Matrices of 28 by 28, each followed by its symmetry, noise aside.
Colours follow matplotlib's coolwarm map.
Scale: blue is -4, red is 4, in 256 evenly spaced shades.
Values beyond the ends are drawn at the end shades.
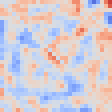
symmetric across the other diagonal.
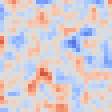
antisymmetric.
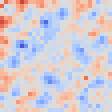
symmetric.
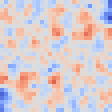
same after a half turn.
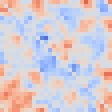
symmetric across the other diagonal.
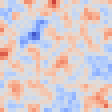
symmetric.
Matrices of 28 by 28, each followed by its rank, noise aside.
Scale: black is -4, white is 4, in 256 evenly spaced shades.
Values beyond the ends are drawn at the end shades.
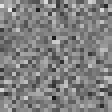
six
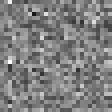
five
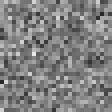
eight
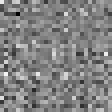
six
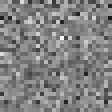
eight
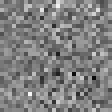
six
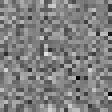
seven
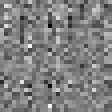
five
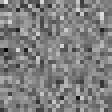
seven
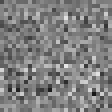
seven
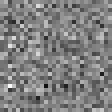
seven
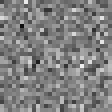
eight
